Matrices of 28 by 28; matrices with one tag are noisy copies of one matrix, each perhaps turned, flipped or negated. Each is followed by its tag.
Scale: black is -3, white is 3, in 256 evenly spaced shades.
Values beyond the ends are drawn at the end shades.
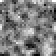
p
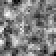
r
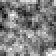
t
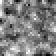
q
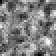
r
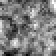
t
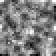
p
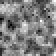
p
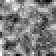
q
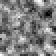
r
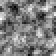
r
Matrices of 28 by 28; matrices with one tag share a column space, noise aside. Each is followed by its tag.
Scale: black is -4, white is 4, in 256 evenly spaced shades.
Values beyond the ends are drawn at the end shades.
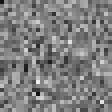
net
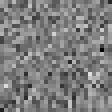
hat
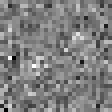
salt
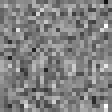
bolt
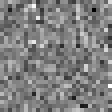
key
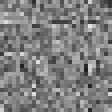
net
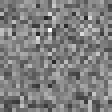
hat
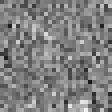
salt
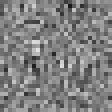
net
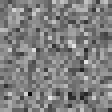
key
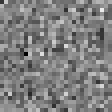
key
